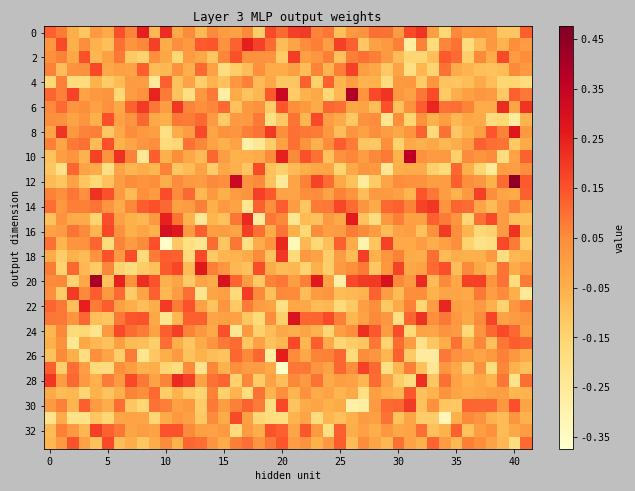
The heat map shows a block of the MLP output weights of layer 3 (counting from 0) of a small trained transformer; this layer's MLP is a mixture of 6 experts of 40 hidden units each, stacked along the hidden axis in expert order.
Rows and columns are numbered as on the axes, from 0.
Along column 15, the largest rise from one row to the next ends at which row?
6
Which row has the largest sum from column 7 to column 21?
1
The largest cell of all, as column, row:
40, 12
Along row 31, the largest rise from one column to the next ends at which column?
35
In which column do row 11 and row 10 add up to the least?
8
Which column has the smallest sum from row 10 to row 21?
21
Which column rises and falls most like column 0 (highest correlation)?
3
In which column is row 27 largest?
27
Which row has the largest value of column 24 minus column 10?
23
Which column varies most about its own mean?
20
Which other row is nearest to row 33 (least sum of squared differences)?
13
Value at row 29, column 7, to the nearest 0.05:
0.05
